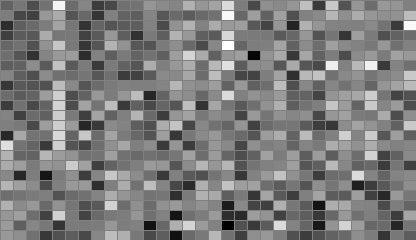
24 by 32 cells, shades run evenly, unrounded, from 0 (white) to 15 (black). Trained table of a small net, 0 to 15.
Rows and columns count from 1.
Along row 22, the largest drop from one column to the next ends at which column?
5
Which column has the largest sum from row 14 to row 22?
30
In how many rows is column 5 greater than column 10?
5
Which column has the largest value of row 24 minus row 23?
14
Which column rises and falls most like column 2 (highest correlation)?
13
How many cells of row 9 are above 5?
28
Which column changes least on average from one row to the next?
3
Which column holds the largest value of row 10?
12
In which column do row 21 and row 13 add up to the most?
25
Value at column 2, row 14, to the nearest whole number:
5
